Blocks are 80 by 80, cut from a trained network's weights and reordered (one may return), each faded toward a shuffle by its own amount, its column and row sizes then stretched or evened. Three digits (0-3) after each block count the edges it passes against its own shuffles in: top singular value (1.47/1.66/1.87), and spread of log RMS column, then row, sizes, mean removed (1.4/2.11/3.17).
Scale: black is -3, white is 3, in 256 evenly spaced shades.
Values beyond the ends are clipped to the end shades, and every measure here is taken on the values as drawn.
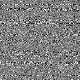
2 0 3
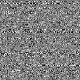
2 0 3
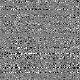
0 2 3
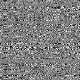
2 0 3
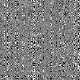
1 3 2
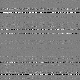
3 0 3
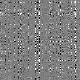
2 3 2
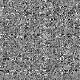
0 1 2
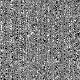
0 2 0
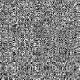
3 1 2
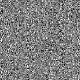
2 2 0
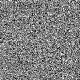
1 0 0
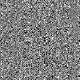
1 2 1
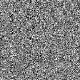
1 1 0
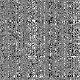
2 3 2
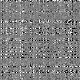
3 2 3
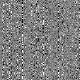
1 3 0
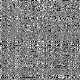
2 1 3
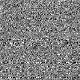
2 0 2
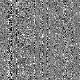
0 3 0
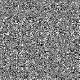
1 1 1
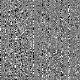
0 3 1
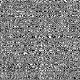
2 0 3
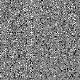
0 2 1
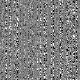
1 3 0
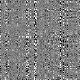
3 3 2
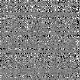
1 2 3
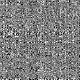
1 1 2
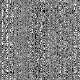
1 3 0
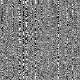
3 3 0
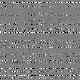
2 1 3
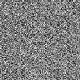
3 1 0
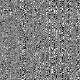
0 3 1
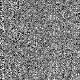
1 2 0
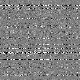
2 1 3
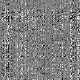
2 3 2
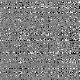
0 2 3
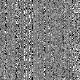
0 3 0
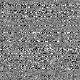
0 1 3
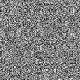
3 0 1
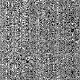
2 2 1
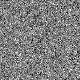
0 1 0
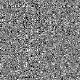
1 2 1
